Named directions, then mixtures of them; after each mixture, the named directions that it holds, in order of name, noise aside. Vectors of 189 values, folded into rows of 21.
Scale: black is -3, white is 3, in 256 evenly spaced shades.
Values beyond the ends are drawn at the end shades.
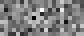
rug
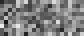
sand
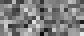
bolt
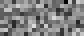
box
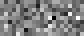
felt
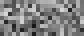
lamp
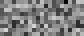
box.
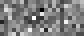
rug.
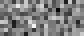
box, rug.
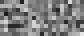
bolt, box, rug.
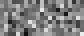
box, felt, rug.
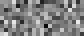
box, lamp, sand.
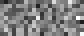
bolt, felt, sand.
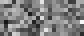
bolt, lamp.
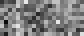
sand.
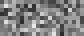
lamp.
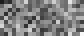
bolt, sand.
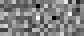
box, felt.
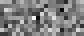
bolt, box, rug.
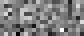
felt, lamp, sand.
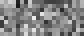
lamp, rug, sand.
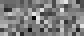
box, rug.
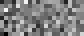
box, lamp, sand.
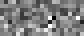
felt, lamp.
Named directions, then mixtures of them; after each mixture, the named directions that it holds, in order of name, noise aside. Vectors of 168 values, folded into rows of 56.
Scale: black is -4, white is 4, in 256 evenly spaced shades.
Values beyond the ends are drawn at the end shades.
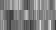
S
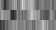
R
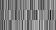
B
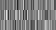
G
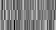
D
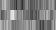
R, S.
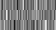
D, G.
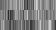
G, S.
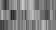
R.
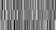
D.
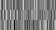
D.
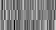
D.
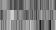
R, S.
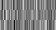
D.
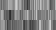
B, S.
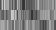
D, R.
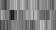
R, S.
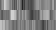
R.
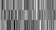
D, S.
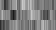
R.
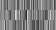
B, G.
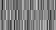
B, D.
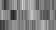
R.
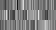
G, R.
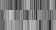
B, S.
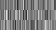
G.
